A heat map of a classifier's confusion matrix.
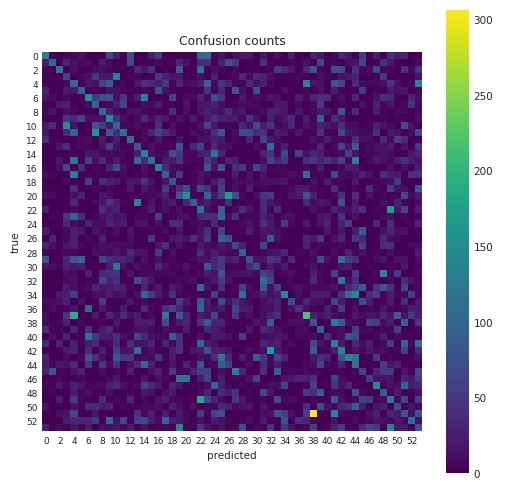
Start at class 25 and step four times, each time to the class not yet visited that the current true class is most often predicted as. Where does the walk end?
48
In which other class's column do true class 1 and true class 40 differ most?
6
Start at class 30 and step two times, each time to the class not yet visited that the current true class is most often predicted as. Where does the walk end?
3
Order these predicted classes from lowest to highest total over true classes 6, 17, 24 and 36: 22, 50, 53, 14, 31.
50, 31, 53, 22, 14
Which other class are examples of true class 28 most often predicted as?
16
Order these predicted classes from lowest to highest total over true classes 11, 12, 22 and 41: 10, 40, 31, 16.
40, 16, 10, 31
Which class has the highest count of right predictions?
37
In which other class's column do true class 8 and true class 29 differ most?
5
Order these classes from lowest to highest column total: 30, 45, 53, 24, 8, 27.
30, 45, 27, 8, 24, 53
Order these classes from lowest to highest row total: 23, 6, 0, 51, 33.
23, 0, 33, 6, 51
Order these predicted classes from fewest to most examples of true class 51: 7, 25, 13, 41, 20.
20, 7, 13, 25, 41
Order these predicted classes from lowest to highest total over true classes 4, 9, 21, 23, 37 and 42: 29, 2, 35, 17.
2, 35, 29, 17
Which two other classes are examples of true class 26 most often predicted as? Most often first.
25, 32
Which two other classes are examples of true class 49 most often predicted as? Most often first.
22, 41
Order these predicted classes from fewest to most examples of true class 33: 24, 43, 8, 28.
24, 8, 43, 28
